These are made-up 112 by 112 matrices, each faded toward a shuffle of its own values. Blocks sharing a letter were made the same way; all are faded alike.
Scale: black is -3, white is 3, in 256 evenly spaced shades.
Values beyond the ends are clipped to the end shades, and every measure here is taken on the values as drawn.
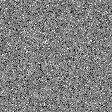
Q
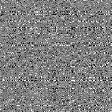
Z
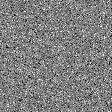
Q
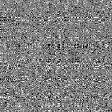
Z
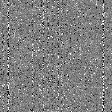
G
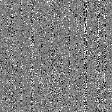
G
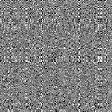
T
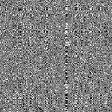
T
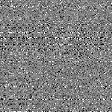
Z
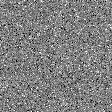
Q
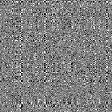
T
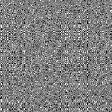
T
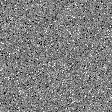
Q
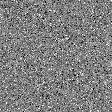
Q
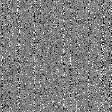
G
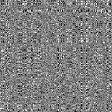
T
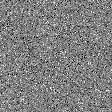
Q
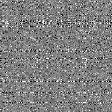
Z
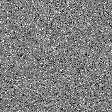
Q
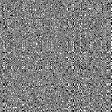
T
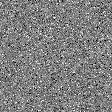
Q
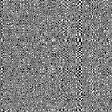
T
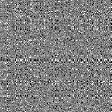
T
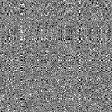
T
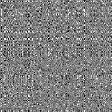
T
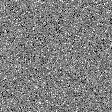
Q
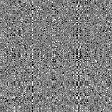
T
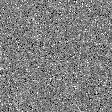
Q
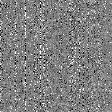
G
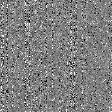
G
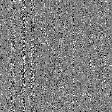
G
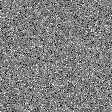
Q
